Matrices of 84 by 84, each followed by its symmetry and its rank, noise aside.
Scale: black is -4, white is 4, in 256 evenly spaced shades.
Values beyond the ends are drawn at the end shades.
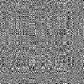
antisymmetric, rank six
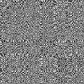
symmetric, rank six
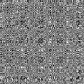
symmetric, rank seven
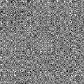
symmetric, rank seven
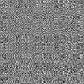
no symmetry, rank seven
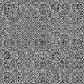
symmetric, rank six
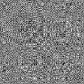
symmetric, rank seven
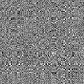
symmetric, rank six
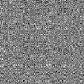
no symmetry, rank seven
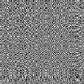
no symmetry, rank five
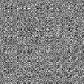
no symmetry, rank five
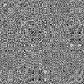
symmetric, rank six
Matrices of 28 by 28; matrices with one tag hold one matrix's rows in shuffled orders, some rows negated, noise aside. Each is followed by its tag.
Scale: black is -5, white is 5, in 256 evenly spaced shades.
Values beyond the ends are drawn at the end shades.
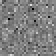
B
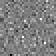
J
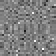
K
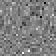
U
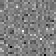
J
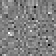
B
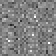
B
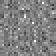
K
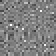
J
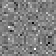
B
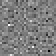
B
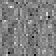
B
